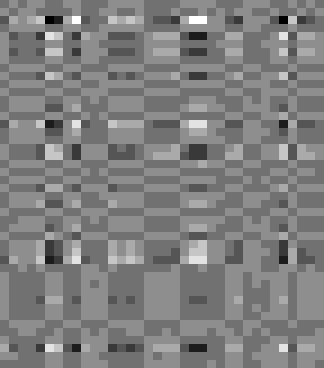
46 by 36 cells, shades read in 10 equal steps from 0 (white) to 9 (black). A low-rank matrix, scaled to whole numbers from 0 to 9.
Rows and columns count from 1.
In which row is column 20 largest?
3
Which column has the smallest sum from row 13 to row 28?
23
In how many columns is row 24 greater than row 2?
10
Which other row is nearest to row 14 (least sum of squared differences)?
17
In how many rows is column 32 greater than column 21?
20
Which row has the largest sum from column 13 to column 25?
44
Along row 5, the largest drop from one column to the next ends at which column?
6
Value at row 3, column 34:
7
